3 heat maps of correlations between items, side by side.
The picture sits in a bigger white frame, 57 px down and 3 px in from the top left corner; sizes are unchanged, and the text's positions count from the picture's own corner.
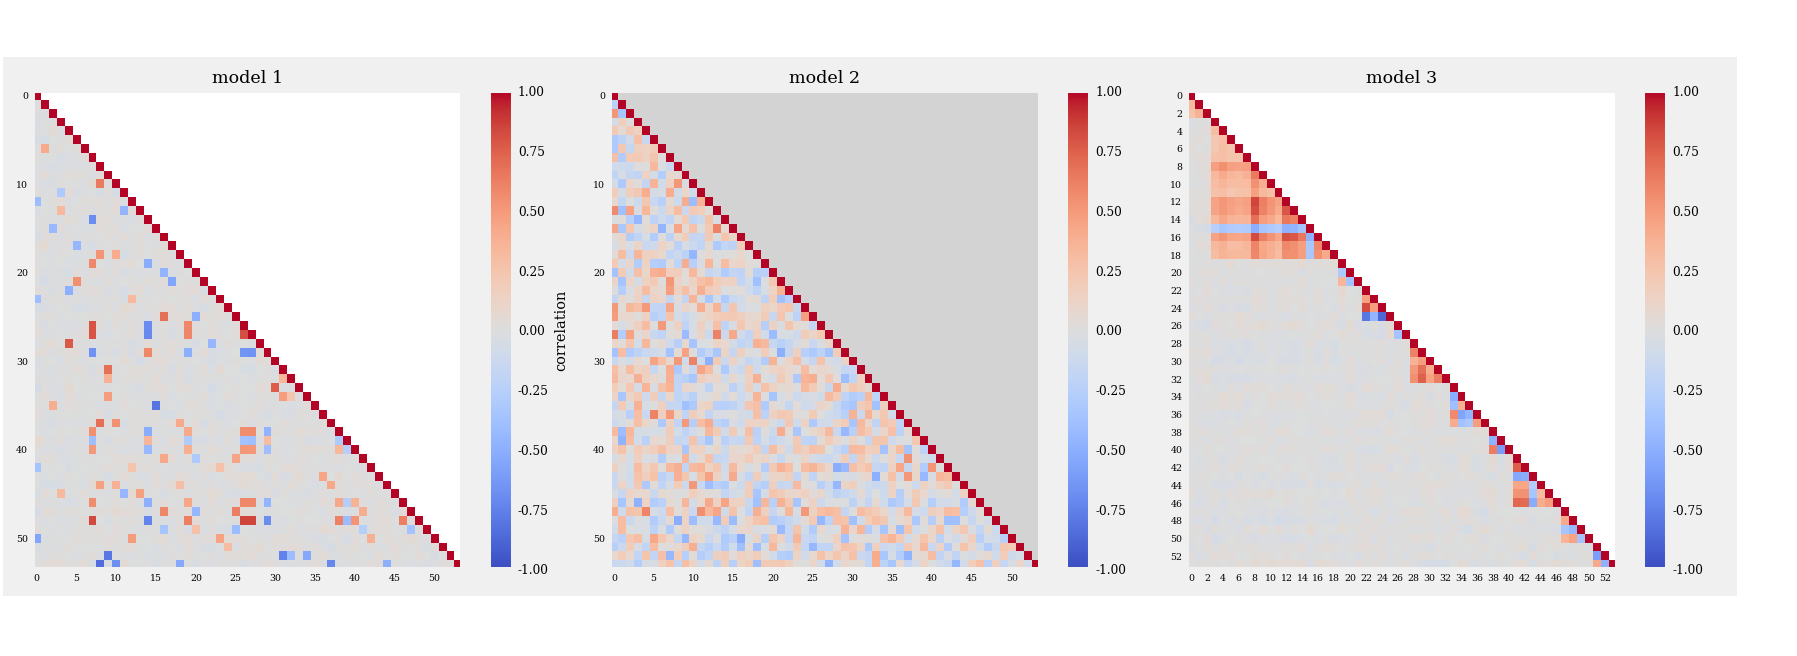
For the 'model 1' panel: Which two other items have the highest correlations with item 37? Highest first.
8, 10
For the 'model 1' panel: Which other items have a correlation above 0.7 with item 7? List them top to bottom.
26, 27, 48
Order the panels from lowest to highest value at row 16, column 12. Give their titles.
model 1, model 2, model 3
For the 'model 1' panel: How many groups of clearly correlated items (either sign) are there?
13
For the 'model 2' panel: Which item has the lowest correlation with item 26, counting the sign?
48
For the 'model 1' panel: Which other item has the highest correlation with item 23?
50
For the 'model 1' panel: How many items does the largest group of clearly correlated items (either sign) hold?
11
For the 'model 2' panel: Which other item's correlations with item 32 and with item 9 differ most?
29
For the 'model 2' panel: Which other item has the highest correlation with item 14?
46
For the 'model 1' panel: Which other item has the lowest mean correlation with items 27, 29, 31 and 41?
52
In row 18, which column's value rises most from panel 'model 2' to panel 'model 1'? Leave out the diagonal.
10
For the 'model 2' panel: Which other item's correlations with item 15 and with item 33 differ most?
43
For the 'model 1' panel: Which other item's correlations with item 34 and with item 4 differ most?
28
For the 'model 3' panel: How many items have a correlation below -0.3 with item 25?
3
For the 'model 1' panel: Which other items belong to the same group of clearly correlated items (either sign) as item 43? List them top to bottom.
36
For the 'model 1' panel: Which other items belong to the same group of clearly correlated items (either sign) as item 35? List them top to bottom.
2, 15
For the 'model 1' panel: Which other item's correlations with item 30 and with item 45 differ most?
33
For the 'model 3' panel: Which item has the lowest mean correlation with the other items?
15
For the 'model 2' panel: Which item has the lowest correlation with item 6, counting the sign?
15
